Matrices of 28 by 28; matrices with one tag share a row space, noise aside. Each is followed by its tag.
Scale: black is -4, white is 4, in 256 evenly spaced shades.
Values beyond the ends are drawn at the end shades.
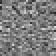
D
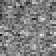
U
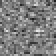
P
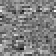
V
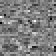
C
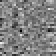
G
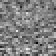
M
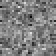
D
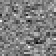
P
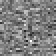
C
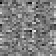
D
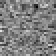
M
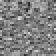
C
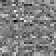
V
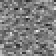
M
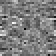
G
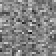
D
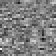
U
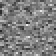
M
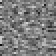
G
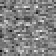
M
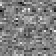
V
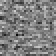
V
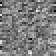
D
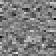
G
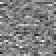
M
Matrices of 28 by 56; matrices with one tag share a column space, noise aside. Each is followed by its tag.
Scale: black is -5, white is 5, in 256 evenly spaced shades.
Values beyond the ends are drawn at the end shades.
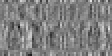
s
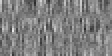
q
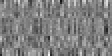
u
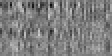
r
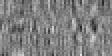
q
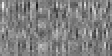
r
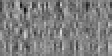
r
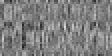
s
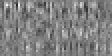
r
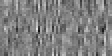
q
